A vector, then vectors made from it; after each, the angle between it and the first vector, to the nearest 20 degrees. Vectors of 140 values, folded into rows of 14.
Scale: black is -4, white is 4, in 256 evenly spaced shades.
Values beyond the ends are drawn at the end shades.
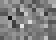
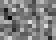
60 degrees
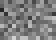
80 degrees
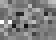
60 degrees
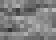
80 degrees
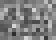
120 degrees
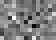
80 degrees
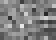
40 degrees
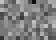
60 degrees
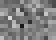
160 degrees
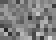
100 degrees
